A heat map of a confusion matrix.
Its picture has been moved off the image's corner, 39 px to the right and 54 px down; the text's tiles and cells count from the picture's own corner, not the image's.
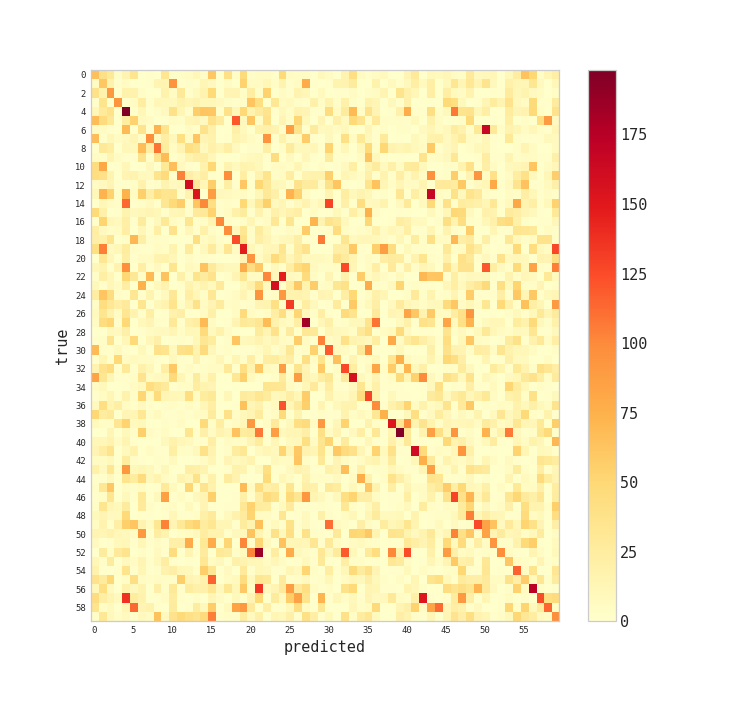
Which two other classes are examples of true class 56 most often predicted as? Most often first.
21, 25
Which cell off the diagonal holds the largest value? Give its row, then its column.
52, 21
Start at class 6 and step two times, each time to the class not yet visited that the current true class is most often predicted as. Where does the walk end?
46
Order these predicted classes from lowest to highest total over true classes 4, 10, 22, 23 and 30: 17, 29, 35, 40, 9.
29, 17, 40, 9, 35
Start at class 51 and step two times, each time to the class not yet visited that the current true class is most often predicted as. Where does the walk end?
59
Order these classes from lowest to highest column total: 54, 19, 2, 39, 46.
39, 2, 54, 46, 19
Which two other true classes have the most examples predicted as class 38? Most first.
52, 29
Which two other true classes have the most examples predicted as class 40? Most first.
52, 38
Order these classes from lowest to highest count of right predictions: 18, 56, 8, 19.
8, 18, 19, 56
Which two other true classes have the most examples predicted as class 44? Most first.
58, 22
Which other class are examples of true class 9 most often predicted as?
35
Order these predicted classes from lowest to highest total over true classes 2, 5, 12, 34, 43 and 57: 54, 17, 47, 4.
17, 54, 47, 4
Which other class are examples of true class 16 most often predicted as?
28
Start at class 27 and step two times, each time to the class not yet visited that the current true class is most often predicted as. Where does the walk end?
24
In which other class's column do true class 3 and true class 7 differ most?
22
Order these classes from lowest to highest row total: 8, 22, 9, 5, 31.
9, 31, 8, 5, 22
